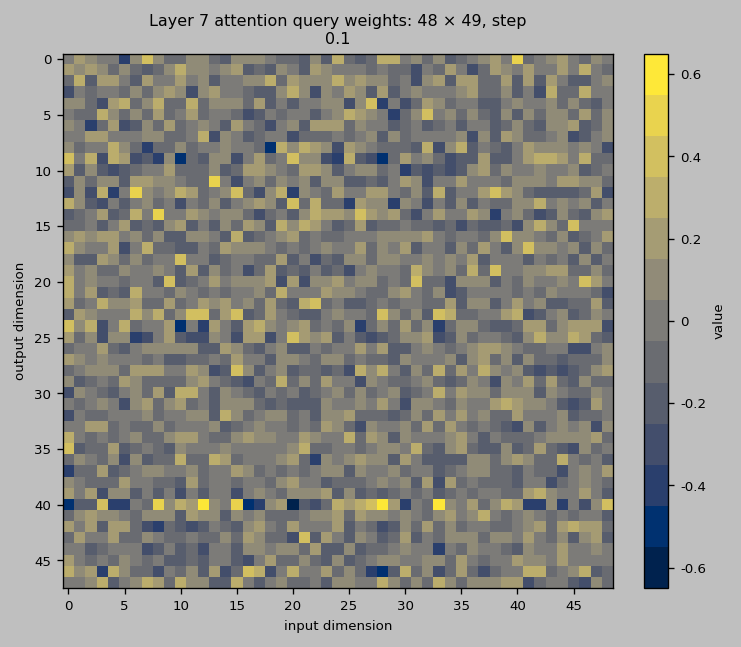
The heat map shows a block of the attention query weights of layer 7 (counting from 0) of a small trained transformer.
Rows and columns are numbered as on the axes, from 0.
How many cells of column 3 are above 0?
19
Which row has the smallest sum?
44
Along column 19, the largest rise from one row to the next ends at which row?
21
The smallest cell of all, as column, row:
20, 40
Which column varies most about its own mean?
0
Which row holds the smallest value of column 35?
15
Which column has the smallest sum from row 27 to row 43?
22
